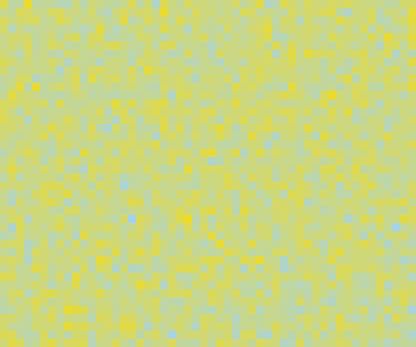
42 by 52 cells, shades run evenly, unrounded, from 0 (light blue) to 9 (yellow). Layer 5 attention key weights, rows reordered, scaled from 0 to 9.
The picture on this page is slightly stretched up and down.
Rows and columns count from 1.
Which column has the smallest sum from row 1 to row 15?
11
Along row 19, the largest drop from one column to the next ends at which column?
31
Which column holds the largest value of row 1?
4
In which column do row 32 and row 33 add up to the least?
36
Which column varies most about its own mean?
52
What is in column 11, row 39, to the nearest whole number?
5
